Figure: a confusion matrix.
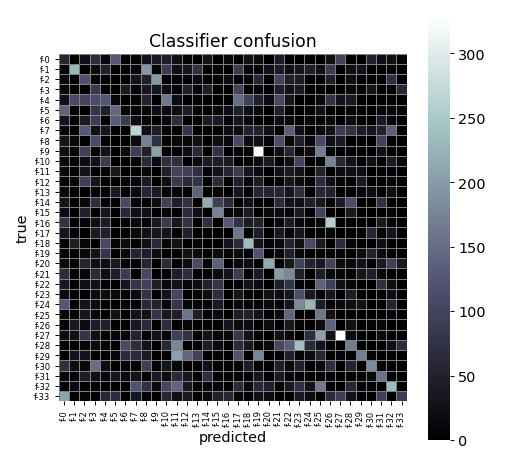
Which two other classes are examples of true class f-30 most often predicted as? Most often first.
f-3, f-8
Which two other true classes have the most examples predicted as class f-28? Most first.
f-14, f-7
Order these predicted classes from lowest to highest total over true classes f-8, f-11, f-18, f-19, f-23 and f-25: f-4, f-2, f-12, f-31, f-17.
f-2, f-31, f-4, f-12, f-17
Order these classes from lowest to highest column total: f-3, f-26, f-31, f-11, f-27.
f-31, f-27, f-3, f-26, f-11
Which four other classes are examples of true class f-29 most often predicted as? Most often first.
f-11, f-19, f-12, f-17
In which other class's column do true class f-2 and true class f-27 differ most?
f-25
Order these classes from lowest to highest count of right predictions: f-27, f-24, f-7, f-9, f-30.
f-30, f-9, f-24, f-7, f-27
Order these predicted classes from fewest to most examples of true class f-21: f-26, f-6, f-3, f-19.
f-26, f-19, f-3, f-6
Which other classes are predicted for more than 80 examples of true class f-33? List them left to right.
f-0, f-27, f-31
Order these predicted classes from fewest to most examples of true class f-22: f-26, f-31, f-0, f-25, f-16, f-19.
f-16, f-19, f-0, f-31, f-26, f-25
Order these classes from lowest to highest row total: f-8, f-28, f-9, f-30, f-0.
f-0, f-30, f-8, f-9, f-28
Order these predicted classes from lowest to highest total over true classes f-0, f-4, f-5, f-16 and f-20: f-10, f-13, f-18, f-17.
f-13, f-18, f-17, f-10
